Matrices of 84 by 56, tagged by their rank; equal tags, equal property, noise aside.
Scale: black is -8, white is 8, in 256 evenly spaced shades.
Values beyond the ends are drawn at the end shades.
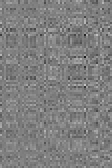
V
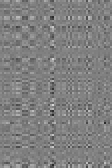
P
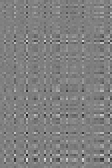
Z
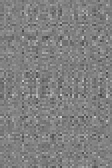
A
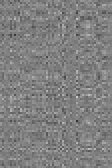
V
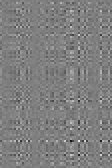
P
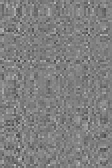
V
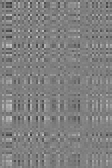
Z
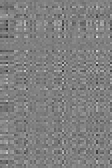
P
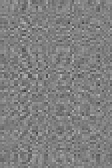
A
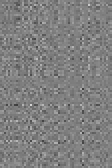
V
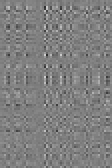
P
